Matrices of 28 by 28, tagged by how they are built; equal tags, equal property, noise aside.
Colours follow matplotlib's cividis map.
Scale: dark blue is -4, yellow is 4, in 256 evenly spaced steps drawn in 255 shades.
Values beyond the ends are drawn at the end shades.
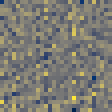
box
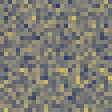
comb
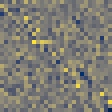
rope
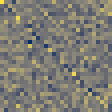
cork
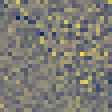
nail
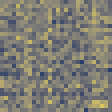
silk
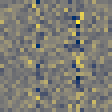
box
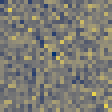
cork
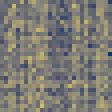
silk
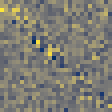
rope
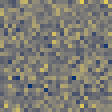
comb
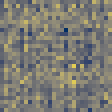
silk
